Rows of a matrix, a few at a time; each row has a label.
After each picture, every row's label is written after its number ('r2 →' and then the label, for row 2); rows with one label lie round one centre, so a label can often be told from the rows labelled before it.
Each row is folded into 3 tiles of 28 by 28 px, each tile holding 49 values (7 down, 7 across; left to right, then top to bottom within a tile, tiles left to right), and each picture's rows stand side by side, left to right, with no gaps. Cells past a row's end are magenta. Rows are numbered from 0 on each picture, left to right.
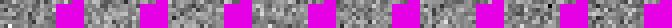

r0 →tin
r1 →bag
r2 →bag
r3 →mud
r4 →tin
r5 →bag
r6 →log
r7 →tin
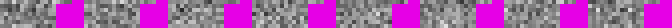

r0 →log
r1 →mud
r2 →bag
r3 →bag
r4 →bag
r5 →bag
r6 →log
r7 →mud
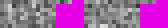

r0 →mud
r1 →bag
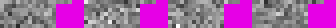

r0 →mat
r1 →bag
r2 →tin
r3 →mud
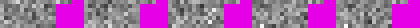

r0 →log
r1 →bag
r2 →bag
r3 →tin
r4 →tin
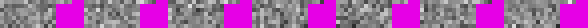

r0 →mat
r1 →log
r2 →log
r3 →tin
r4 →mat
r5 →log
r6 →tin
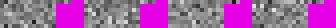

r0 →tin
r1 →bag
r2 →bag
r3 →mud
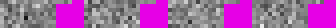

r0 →log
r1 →tin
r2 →mat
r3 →tin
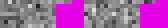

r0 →mat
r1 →mud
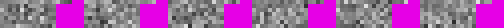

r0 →log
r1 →mat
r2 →log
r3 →bag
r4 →mat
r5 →tin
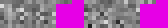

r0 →mud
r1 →tin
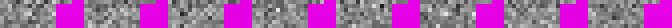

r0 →mud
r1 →bag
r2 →bag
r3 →bag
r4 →log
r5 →mud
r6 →bag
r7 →log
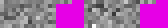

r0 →bag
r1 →tin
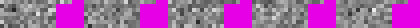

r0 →mat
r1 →tin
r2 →bag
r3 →mud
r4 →bag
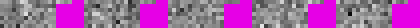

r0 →mat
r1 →tin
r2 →bag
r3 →tin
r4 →bag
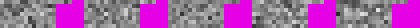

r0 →bag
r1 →bag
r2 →bag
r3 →mat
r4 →mud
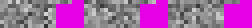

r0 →mat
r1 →mud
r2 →bag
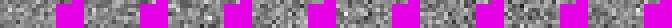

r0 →mud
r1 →mud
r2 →mud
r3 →mat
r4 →mud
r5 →tin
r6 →log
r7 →mat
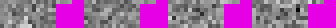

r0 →bag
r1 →mat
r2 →log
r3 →log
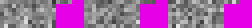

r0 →bag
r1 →mud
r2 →tin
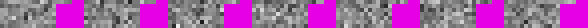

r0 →log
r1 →tin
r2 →tin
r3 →mud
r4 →tin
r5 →bag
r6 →mat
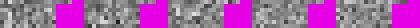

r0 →bag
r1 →tin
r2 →mud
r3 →tin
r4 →log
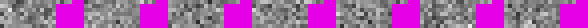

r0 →mud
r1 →tin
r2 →bag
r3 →log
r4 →tin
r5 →mat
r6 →bag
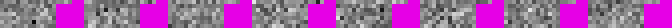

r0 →tin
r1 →bag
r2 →mat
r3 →bag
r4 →log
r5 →bag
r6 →mat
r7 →bag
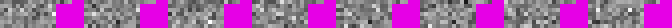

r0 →mud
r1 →tin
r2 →bag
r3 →mud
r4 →tin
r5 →tin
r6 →bag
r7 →mud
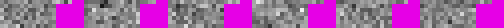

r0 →log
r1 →mud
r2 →log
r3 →mat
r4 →log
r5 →bag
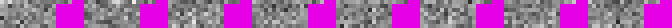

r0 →mat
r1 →mud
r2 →bag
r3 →bag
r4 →tin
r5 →log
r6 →mat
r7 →bag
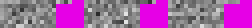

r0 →bag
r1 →bag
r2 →mat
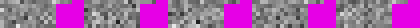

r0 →log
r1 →tin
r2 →bag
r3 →log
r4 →tin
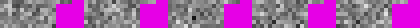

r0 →mud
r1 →mat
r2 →log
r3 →mat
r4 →mat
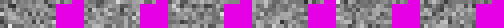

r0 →tin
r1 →mud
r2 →mud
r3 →bag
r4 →bag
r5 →bag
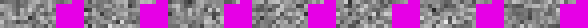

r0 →mud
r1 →tin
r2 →mud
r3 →mat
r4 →mat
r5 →bag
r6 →log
